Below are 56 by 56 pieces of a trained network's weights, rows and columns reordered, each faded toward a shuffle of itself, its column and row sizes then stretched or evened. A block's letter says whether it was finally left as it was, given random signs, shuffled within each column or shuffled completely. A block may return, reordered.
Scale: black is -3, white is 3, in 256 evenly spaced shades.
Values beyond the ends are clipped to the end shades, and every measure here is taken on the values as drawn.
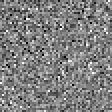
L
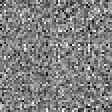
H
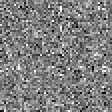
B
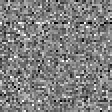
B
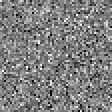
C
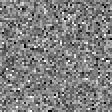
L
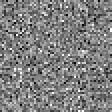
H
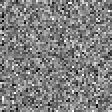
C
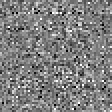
H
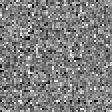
B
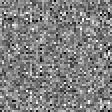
B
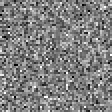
L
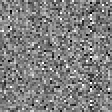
C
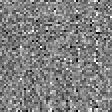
H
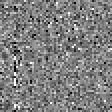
C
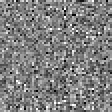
H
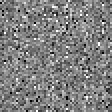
C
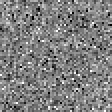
L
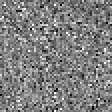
C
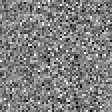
C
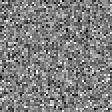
L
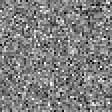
L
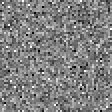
L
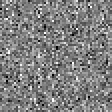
C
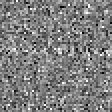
B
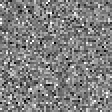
L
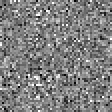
H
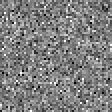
L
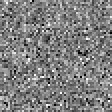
B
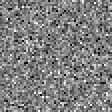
L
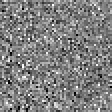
C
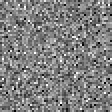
L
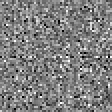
H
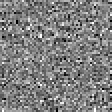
H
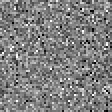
C
